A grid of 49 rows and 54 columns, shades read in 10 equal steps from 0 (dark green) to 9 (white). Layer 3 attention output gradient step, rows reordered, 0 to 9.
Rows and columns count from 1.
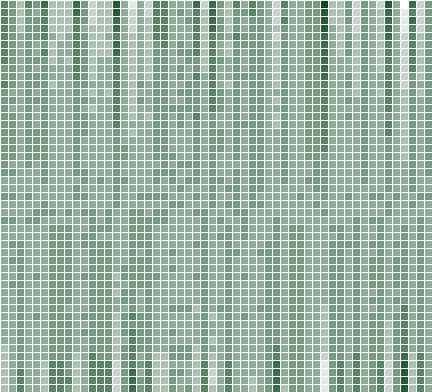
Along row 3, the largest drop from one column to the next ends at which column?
52
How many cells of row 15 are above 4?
30
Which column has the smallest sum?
41
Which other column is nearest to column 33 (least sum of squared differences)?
40
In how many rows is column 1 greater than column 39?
7
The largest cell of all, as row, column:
1, 51
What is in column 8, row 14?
5
